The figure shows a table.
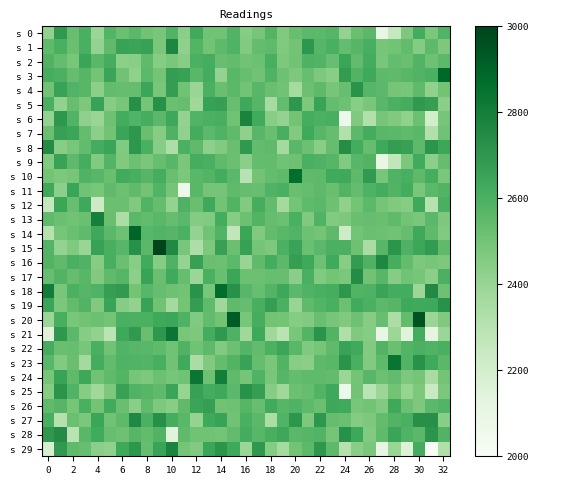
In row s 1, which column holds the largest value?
10
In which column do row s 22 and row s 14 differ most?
24
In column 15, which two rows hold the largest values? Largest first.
s 20, s 18
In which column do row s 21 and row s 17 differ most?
27
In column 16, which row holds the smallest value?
s 10
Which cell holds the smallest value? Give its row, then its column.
s 29, 31
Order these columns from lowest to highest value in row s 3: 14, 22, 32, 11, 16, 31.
14, 22, 16, 31, 11, 32
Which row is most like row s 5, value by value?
s 27
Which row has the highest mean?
s 18
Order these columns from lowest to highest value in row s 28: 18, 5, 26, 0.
26, 5, 18, 0
